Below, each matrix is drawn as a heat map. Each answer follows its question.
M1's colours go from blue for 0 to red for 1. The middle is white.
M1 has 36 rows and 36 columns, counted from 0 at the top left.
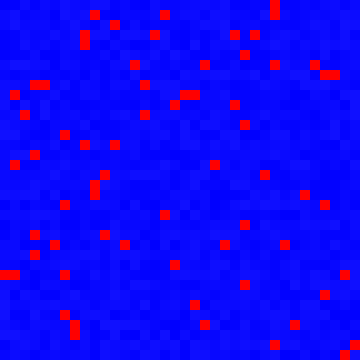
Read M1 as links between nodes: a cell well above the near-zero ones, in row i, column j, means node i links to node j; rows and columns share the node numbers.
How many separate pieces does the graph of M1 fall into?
3
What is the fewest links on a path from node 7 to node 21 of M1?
7
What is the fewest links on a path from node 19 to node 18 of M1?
2
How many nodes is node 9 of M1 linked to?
3
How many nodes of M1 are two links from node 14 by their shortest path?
3
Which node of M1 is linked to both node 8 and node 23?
node 3
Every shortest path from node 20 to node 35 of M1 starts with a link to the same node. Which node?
node 6
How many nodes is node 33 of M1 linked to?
1
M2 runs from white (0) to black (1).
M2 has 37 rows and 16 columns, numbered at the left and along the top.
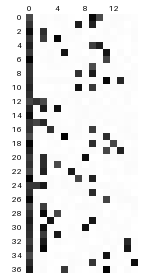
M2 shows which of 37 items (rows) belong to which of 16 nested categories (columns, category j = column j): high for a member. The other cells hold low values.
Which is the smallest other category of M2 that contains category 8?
2
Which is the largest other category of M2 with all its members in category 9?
7
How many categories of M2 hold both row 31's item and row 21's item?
3
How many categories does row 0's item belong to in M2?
3
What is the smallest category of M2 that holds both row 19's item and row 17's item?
11
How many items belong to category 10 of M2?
2
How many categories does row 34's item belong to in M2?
2
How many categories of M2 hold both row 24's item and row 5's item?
1
